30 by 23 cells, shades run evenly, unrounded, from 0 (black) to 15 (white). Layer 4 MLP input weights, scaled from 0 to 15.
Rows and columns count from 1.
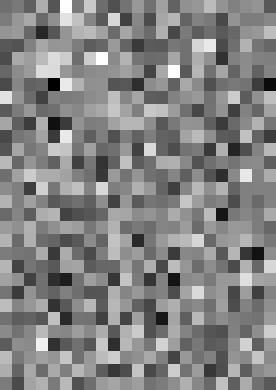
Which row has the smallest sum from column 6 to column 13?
25
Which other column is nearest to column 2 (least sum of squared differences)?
8
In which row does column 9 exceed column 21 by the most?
5
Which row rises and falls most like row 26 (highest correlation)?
29
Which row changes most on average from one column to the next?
27
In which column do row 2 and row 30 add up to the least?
13
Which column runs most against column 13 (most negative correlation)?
20
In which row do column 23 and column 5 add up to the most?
12
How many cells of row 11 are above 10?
3
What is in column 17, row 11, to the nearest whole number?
11
